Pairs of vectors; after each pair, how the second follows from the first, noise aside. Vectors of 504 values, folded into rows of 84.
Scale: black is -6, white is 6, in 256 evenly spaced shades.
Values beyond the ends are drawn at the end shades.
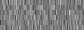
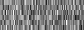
wrapped around, scaled up.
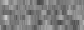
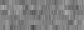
wrapped around, negated, shrunk.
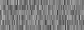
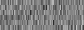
wrapped around.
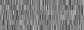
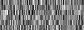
wrapped around, scaled up.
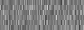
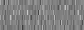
reversed, partly zeroed.
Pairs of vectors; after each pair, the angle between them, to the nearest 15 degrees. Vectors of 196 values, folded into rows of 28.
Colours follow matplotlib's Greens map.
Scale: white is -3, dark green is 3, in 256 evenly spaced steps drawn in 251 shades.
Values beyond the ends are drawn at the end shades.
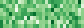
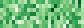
30 degrees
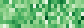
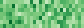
90 degrees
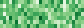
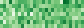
120 degrees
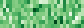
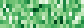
15 degrees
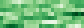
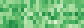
60 degrees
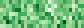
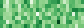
105 degrees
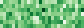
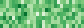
105 degrees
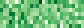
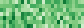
60 degrees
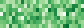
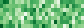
90 degrees
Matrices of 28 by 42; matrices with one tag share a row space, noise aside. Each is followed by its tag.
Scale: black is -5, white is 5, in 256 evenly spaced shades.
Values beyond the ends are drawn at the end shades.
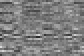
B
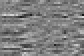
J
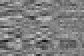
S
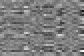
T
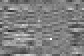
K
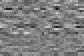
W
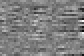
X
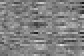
X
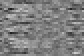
K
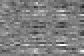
X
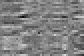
J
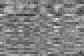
W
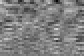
W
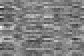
B
